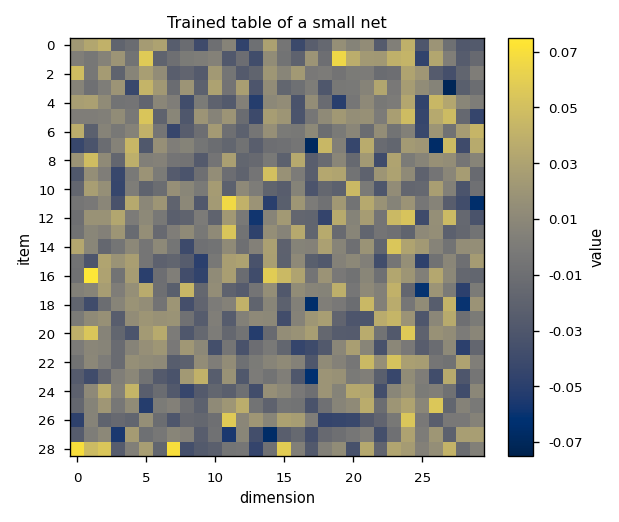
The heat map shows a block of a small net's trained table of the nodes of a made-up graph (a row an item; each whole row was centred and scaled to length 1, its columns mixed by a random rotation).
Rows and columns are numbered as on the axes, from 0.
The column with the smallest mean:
13
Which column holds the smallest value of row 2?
27
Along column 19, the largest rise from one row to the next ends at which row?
5
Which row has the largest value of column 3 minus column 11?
1
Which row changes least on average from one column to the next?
22
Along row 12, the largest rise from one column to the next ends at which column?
19
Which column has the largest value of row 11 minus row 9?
11
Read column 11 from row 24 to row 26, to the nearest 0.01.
-0.02 0.02 0.06
